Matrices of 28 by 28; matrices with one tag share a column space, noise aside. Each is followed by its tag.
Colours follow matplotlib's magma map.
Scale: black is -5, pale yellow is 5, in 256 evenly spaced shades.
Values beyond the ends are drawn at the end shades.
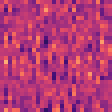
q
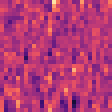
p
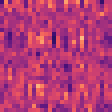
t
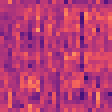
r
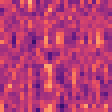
t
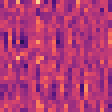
t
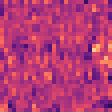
q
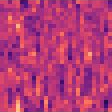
p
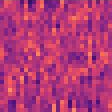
p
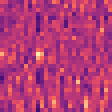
p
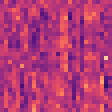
r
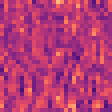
p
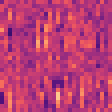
r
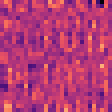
t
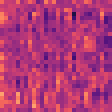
r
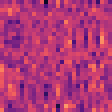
t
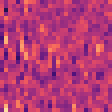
q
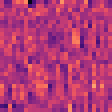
t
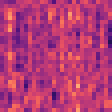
r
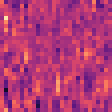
p
